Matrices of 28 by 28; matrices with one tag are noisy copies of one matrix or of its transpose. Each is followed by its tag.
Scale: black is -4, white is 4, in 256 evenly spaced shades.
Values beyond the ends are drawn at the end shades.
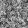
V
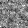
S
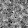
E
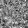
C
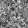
V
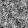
S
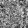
C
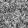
E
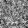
C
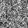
V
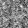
E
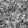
E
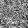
C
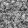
E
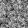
V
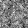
E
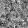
V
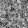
V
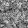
E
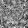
C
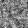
S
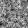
V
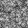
V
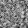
C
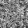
C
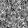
V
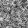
V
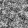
S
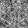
V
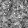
E
